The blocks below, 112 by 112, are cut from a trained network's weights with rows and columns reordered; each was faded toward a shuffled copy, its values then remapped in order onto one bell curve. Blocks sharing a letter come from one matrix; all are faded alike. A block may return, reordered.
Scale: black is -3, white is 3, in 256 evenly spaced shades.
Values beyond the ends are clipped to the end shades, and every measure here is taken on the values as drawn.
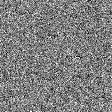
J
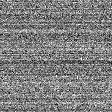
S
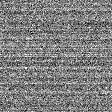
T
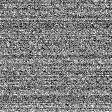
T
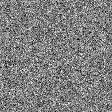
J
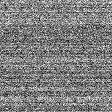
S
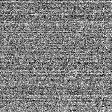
T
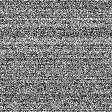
T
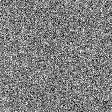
J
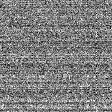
T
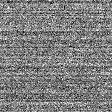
S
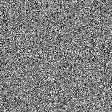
J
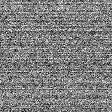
S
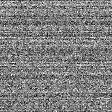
T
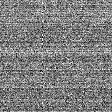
T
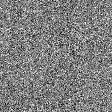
J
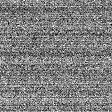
S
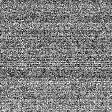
T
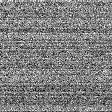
S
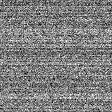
S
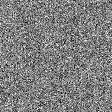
J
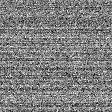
T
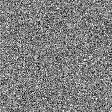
J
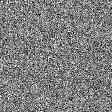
J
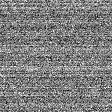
T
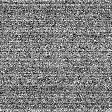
S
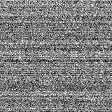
S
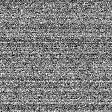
T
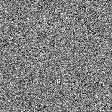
J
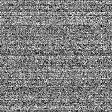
T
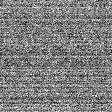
S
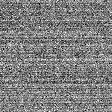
S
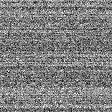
S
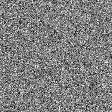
J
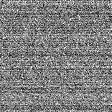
S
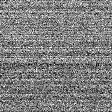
S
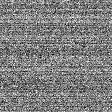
S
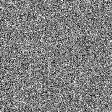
J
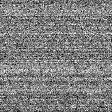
T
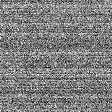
T
